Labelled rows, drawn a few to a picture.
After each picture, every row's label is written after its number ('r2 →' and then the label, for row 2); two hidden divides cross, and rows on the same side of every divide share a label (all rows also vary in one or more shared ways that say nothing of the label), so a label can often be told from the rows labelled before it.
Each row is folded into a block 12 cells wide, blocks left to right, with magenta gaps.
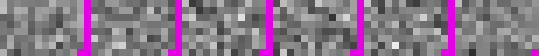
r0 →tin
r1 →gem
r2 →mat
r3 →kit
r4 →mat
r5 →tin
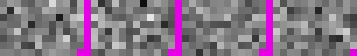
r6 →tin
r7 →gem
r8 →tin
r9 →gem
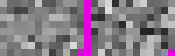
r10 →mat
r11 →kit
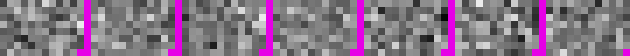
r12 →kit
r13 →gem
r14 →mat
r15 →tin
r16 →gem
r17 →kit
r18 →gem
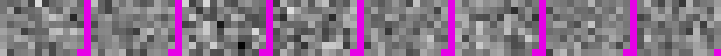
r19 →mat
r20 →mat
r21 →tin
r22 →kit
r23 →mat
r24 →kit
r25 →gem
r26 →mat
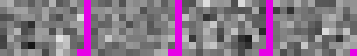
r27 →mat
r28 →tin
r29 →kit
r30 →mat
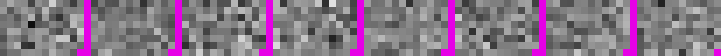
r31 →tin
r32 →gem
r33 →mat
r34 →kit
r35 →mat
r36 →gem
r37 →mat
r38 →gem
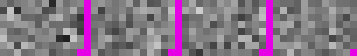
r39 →gem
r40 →mat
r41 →tin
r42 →gem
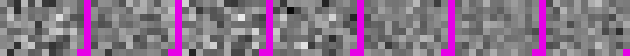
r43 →mat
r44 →tin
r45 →mat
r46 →gem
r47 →tin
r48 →gem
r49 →kit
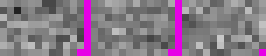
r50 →gem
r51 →kit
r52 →tin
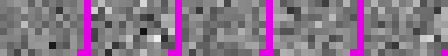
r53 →tin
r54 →tin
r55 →mat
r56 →gem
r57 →tin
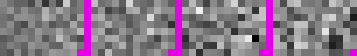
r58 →mat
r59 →mat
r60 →tin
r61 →kit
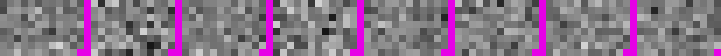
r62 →gem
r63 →tin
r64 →gem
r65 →kit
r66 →kit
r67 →mat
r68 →kit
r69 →gem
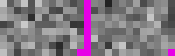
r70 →tin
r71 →gem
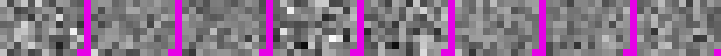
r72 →tin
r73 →tin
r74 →gem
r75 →tin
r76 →mat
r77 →tin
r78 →mat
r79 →gem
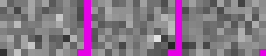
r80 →gem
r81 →tin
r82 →mat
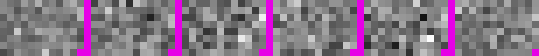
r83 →mat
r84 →kit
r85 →mat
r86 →tin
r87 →tin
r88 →tin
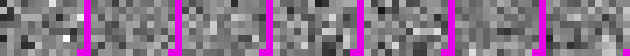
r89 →tin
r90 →gem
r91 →gem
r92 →mat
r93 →mat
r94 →gem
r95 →mat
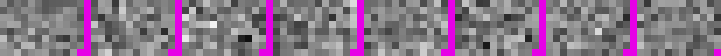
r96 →gem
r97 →gem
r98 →gem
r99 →mat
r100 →gem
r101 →tin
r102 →kit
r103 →kit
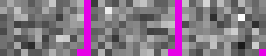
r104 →tin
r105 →kit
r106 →tin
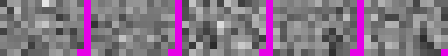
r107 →kit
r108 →tin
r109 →gem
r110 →kit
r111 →kit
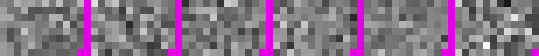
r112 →kit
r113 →tin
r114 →kit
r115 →gem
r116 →gem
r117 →mat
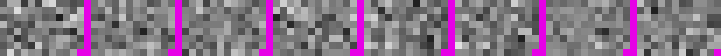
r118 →kit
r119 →gem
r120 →kit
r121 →tin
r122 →kit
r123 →kit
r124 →kit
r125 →mat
